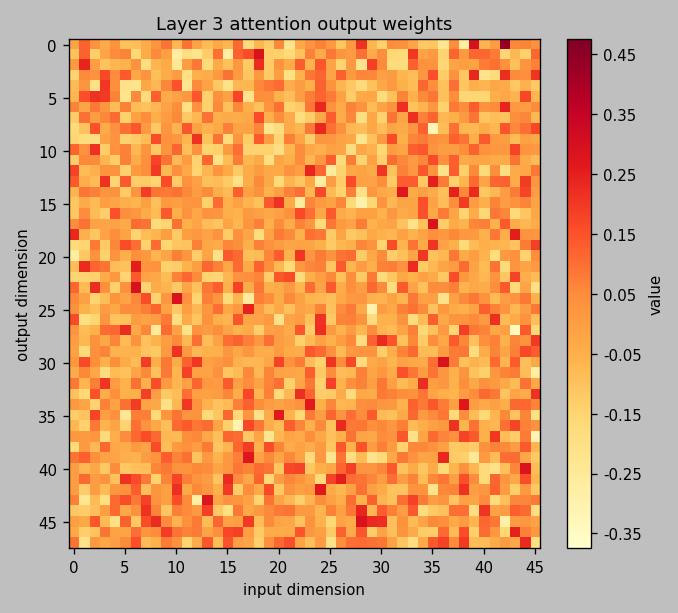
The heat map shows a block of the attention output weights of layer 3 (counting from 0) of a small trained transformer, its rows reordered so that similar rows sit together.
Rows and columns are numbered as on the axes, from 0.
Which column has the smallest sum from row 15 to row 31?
8
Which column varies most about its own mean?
28
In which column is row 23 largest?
6
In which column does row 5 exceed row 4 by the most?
2
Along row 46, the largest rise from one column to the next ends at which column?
43
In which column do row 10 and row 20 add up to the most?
34
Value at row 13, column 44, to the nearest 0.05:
0.2
